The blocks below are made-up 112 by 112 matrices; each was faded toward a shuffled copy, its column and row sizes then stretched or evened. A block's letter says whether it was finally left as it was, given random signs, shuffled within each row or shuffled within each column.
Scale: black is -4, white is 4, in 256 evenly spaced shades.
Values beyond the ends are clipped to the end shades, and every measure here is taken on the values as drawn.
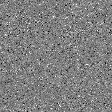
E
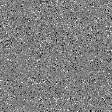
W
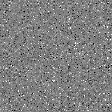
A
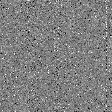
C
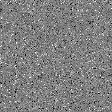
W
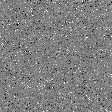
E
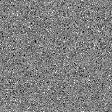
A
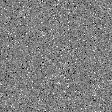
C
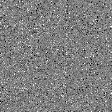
W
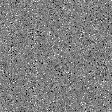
C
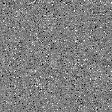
A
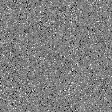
C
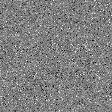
E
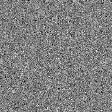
W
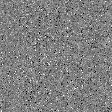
C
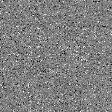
W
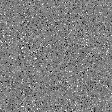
W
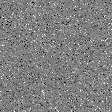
E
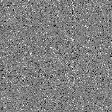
A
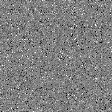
A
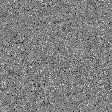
E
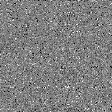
A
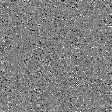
A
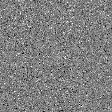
C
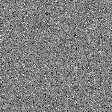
C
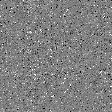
W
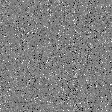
C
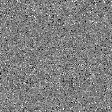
A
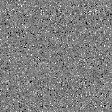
A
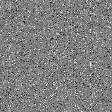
C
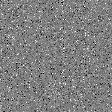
C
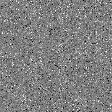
C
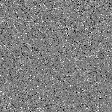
E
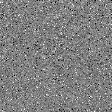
A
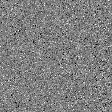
C
